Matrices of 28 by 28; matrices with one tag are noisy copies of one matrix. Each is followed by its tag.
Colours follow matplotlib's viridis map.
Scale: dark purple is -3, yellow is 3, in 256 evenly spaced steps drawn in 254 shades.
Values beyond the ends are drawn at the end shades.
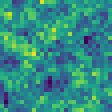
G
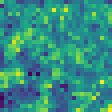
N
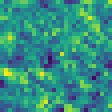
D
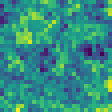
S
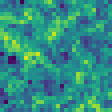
G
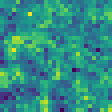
N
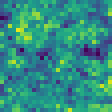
S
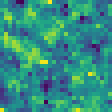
G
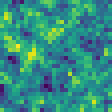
G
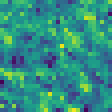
D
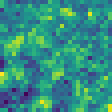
N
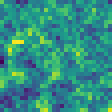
N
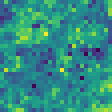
S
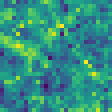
G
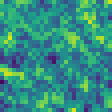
D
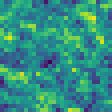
D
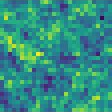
G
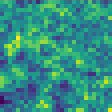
N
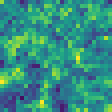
N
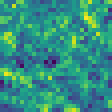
D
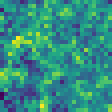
N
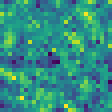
D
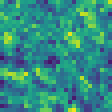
D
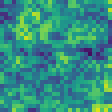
S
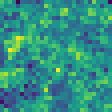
N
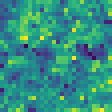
S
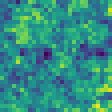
S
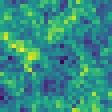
G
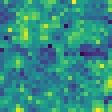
S
